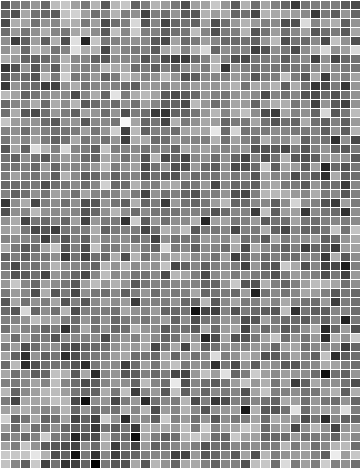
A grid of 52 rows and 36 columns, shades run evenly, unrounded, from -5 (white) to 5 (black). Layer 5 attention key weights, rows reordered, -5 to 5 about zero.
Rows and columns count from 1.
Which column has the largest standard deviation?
33
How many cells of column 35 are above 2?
8
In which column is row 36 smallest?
4
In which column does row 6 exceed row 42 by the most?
26
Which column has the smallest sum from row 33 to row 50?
15
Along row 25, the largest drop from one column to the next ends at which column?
14
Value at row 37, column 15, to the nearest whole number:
-1
